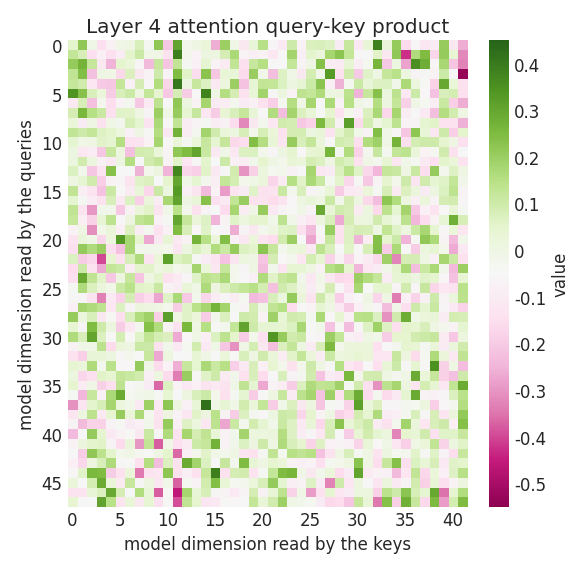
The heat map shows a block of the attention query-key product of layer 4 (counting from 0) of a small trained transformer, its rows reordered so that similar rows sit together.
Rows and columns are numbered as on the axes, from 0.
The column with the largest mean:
14
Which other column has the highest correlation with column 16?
1
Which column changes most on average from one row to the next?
2
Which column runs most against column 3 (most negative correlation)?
11
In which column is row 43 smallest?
9
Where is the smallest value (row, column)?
3, 41
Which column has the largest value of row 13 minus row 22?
34
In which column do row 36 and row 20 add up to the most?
5
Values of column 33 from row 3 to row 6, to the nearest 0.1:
0.1 0.1 0 0
